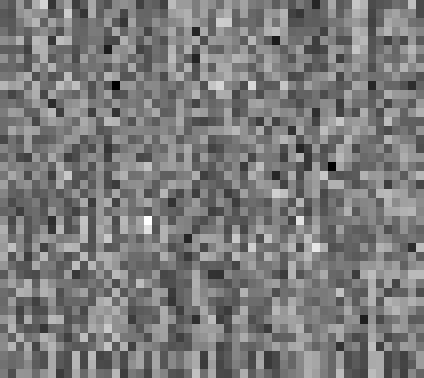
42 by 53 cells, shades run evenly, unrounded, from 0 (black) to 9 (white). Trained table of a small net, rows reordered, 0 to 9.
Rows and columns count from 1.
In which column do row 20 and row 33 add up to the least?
35
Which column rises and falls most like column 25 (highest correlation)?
20
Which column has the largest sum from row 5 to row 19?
29
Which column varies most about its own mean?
14
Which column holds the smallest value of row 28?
52
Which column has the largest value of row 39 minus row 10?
47
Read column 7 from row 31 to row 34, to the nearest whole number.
4 5 6 5
